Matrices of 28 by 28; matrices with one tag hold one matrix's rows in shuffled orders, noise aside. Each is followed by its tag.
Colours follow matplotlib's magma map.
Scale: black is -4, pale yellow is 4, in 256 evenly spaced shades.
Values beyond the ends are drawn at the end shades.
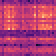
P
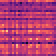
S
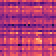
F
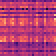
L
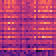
P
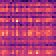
S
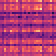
F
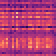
S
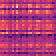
S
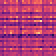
F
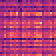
F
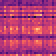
F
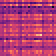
F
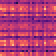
L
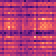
P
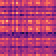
S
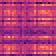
P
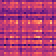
F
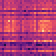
P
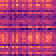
S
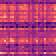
L
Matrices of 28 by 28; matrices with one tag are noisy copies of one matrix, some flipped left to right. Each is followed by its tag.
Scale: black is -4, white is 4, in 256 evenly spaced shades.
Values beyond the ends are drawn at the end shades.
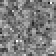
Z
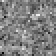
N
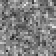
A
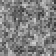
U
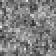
N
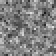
Z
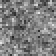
A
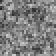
U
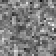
A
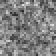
A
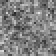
A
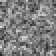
N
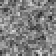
A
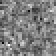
U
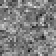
A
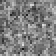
U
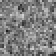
N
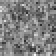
U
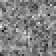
N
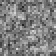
N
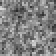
U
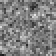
N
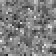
Z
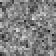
N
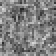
U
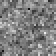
A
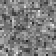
A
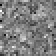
N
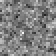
Z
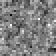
Z
